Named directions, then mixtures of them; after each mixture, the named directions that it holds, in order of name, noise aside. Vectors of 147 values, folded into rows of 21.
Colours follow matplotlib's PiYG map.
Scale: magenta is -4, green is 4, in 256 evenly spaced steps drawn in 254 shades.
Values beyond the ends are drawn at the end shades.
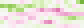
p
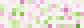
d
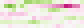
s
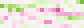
p.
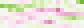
p.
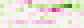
p, s.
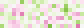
d.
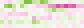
s.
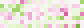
d, p.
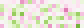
d.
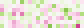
d.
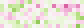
d, s.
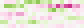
s.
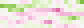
p.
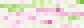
p.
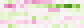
s.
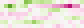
s.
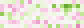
d, s.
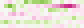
s.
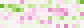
d, p.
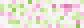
d, s.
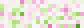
d.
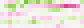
s.
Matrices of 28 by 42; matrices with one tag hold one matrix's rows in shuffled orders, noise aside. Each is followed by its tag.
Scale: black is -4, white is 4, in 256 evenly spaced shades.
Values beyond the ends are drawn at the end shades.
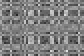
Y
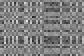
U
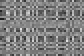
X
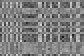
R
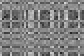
Y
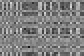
R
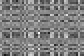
Y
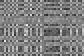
U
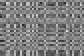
X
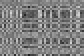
R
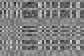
R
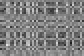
X
